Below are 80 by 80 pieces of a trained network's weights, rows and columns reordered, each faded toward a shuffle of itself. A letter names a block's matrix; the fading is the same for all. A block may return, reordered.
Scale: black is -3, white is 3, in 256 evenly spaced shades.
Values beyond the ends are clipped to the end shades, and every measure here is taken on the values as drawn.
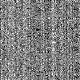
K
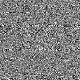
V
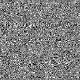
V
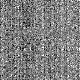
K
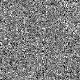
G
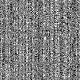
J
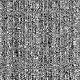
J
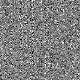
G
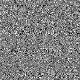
V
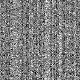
K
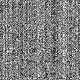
K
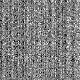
J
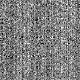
K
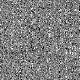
G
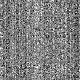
K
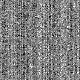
J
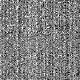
K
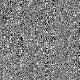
G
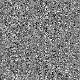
G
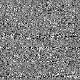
V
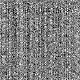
J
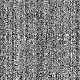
K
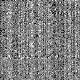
J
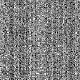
K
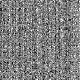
K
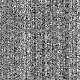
K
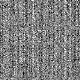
K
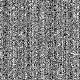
K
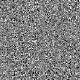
G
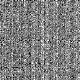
K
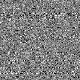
V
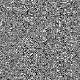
G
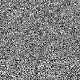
V
